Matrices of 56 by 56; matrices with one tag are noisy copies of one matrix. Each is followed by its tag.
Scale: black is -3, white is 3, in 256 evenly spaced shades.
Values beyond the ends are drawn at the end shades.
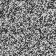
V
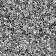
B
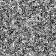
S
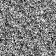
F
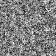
S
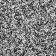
S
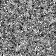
B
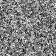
S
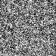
B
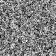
S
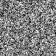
V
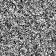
F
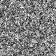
V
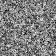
F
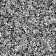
B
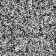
B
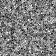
B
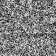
B
